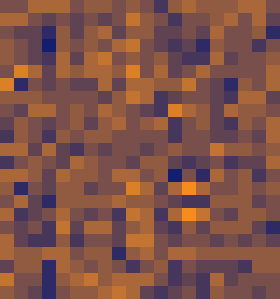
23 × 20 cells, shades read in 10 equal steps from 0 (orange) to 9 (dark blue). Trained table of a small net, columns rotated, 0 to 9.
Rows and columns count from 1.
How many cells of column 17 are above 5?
9
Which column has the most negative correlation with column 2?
14
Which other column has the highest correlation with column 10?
1
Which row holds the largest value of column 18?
21
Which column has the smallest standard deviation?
18
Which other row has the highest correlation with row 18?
3
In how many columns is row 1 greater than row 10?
6
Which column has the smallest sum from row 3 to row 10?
10
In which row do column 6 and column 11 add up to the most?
12
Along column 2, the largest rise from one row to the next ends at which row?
7
